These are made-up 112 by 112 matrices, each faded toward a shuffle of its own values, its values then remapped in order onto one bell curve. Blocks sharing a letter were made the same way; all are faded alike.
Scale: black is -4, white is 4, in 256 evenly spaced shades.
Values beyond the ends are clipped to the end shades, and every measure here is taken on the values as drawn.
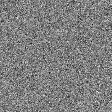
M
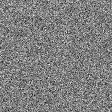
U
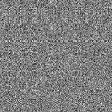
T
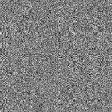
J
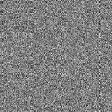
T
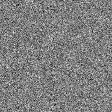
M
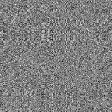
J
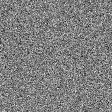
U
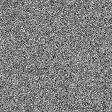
M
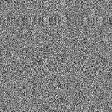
J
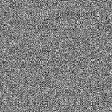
T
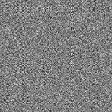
J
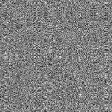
J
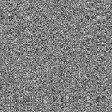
T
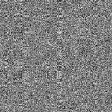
T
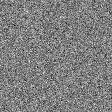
U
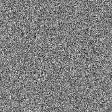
M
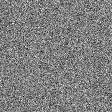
U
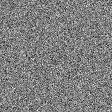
U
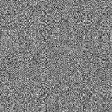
J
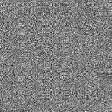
J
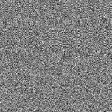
J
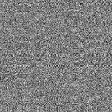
J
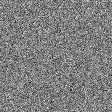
U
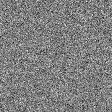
U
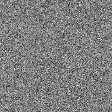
M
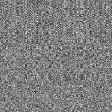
T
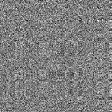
J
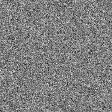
M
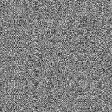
J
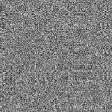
J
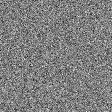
U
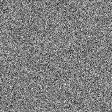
M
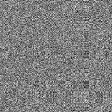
J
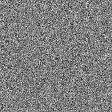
M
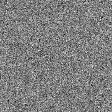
M
